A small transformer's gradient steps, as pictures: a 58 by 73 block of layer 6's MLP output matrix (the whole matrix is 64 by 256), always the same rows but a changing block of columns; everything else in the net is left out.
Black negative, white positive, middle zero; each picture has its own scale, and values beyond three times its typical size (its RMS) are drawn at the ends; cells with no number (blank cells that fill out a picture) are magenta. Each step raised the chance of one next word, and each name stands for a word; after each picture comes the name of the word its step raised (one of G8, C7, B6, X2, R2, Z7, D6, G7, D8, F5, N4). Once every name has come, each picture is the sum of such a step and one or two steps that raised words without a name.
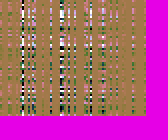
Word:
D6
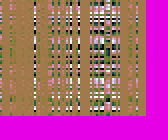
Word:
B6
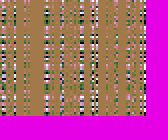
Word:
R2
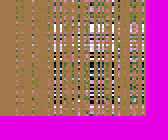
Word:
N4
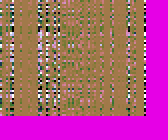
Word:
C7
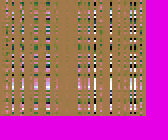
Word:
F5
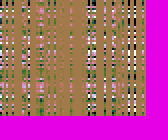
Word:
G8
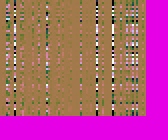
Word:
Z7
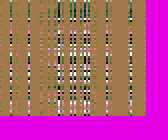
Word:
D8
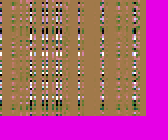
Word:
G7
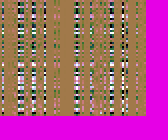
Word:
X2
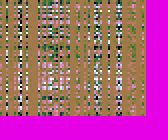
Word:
X2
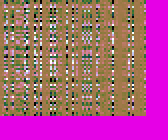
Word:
Z7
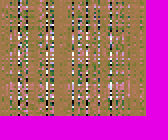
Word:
G7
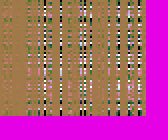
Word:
Z7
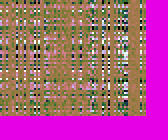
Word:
G7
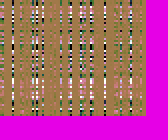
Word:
B6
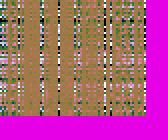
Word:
Z7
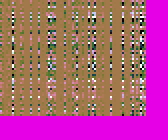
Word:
B6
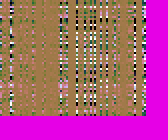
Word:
G8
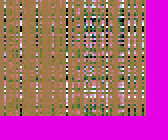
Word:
C7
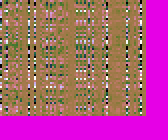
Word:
F5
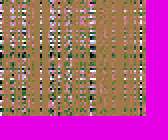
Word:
R2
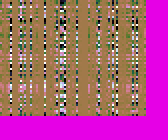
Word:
G8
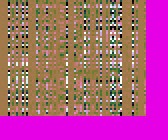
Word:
X2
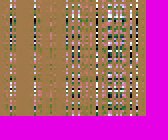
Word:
D6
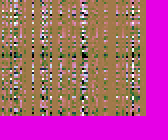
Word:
R2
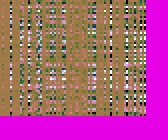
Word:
X2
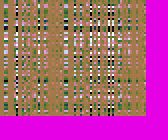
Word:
C7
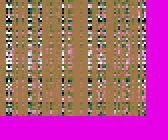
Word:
Z7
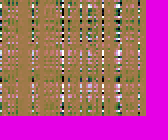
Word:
G8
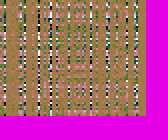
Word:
D6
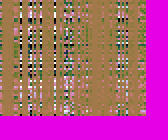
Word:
F5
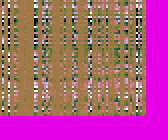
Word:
B6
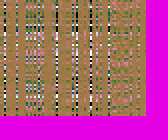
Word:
C7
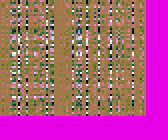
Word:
G7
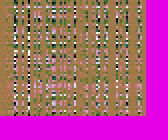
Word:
G8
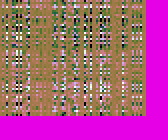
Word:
X2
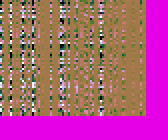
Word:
G8
